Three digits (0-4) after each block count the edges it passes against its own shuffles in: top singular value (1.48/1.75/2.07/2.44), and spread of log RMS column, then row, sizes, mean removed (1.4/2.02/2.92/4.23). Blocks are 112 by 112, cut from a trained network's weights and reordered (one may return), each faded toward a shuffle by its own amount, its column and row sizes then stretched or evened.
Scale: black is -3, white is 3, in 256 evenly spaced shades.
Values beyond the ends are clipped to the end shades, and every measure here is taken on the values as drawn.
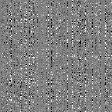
0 4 2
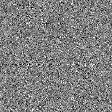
1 1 1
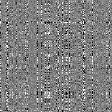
4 4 2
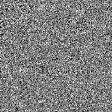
1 1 1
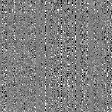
2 4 1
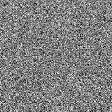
2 1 1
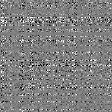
1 3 4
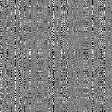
4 4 2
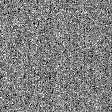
0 0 0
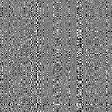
4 4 2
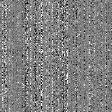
2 4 0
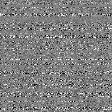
0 1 4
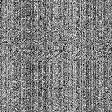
4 0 0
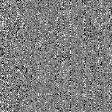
1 3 0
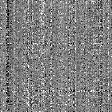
3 3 2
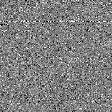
2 0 2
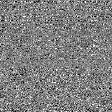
0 0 3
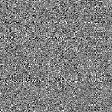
2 2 2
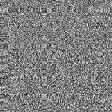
4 0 1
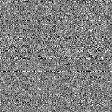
3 1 3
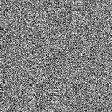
2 0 0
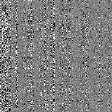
1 4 2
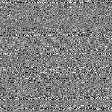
3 0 4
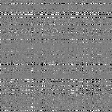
3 2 4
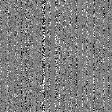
0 4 0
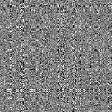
4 3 2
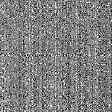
3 2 2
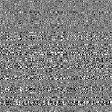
3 1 4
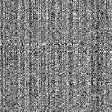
4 0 3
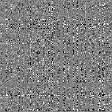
2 4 3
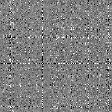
3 3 2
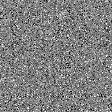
0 1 1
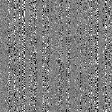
2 4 0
